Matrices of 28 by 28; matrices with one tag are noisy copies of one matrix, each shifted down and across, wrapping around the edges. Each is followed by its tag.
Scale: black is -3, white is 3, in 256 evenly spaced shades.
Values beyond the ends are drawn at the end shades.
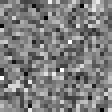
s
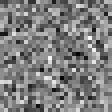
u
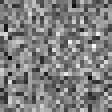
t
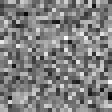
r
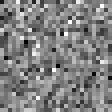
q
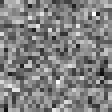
r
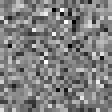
s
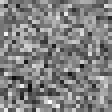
r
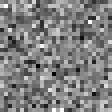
u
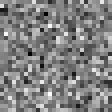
t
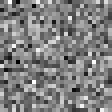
u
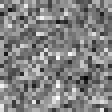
s
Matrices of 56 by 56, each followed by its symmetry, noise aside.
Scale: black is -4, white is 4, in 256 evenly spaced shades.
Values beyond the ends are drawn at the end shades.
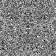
mirrored left to right.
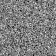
antisymmetric.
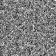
mirrored top to bottom.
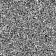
antisymmetric.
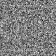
mirrored top to bottom.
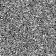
no symmetry.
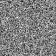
no symmetry.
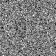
mirrored top to bottom.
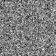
mirrored top to bottom.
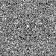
mirrored left to right.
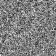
symmetric.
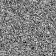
antisymmetric.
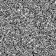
same after a half turn.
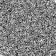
symmetric.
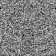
mirrored left to right.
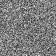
symmetric.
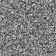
no symmetry.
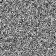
symmetric.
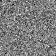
symmetric.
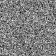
antisymmetric.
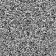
mirrored left to right.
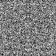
mirrored left to right.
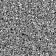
antisymmetric.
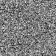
mirrored top to bottom.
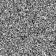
no symmetry.
